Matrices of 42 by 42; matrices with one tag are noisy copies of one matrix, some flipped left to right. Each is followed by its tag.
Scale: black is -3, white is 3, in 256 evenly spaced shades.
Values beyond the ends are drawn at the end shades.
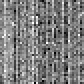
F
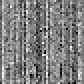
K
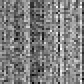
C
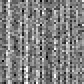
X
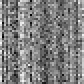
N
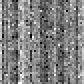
N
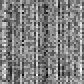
K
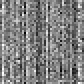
K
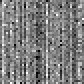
K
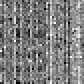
F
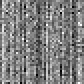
K
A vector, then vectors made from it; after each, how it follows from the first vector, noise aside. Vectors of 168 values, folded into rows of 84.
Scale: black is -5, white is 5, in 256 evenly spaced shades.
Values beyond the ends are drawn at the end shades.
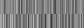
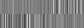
wrapped around, negated, partly zeroed.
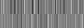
reversed, partly zeroed.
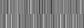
wrapped around, negated, partly zeroed.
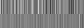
reversed, negated, partly zeroed.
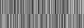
reversed.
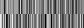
scaled up.
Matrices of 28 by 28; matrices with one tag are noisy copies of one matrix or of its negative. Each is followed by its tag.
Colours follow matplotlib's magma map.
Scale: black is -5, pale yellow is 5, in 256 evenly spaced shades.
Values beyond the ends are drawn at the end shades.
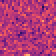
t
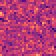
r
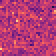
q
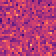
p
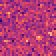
p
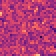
r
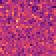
q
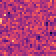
p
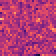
r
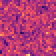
t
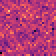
t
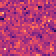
r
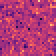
q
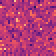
q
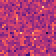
t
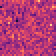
q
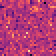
q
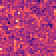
q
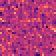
r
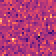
p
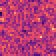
r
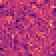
q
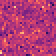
t
